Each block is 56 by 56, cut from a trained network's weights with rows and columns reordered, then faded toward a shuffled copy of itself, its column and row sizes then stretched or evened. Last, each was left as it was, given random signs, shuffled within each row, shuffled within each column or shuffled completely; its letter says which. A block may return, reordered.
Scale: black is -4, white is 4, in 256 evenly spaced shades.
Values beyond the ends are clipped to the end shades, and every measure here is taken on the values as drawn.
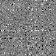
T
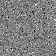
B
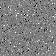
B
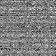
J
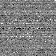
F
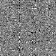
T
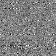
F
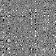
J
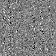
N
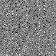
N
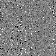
N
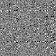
J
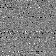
F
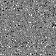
F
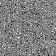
B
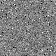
B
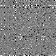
T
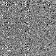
T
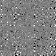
J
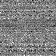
F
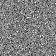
B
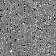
N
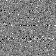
F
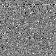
F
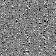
N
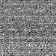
J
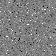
B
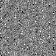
N
